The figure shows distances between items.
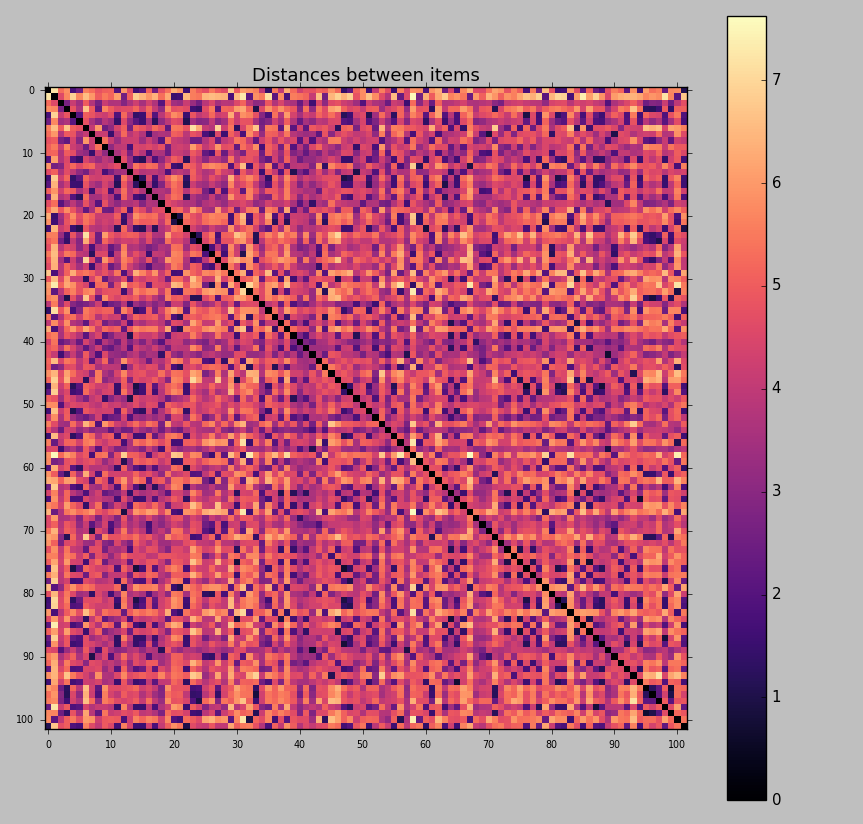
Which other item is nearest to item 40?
68
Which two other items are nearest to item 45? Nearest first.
93, 74
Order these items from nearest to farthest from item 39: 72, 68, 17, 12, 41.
41, 72, 68, 12, 17
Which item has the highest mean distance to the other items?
1
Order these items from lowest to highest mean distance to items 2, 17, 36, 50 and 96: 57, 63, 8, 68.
57, 8, 63, 68
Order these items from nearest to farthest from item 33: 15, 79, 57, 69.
57, 15, 69, 79
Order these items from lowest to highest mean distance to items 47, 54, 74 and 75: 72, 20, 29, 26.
72, 26, 20, 29
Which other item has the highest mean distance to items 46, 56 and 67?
58
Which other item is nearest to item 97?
24
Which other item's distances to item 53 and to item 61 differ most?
71
